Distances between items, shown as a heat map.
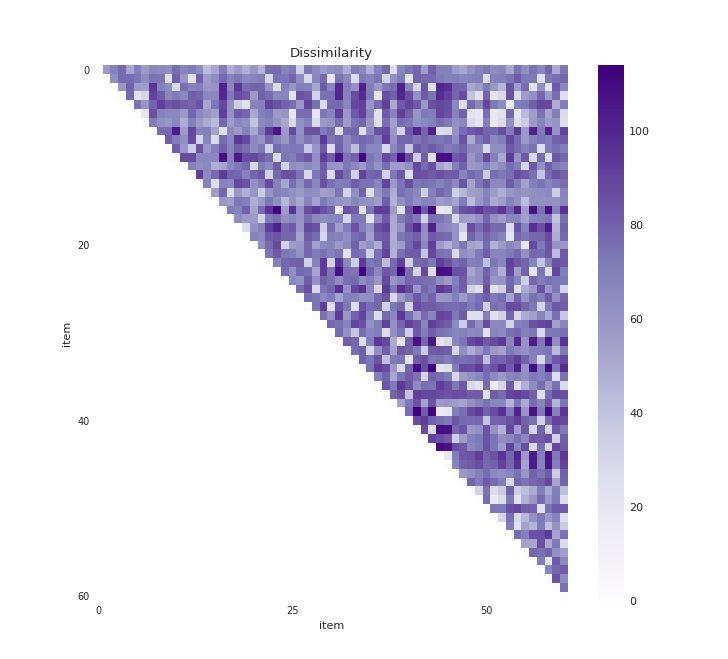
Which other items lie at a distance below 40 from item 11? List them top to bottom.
20, 24, 55
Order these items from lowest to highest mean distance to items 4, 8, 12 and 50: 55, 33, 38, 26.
33, 38, 26, 55
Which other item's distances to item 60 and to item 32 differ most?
21
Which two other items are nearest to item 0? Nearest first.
38, 26
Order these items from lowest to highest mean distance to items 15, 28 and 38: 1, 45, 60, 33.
60, 1, 45, 33
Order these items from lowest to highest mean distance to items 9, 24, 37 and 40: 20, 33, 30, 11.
30, 33, 11, 20
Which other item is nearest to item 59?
35
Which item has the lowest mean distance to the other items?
6
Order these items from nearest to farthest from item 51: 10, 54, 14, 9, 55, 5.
5, 54, 55, 14, 9, 10
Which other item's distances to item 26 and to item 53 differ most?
4
